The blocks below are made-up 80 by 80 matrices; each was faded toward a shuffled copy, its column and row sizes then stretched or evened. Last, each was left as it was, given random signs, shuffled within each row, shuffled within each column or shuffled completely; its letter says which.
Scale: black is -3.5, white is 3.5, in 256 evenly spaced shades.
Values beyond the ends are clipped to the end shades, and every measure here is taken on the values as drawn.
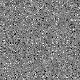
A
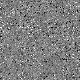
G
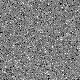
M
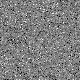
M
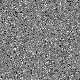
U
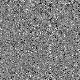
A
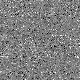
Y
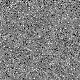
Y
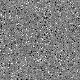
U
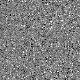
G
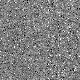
U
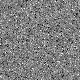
M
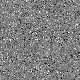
Y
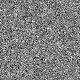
Y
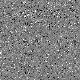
G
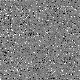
G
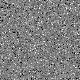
Y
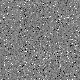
U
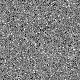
M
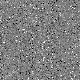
U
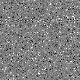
A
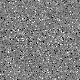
Y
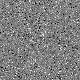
M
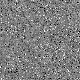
G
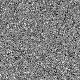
M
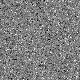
M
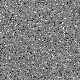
M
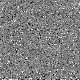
Y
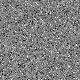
M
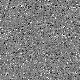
Y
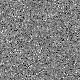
M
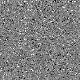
A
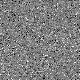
U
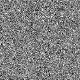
G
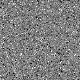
U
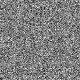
A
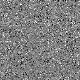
G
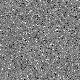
M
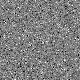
M
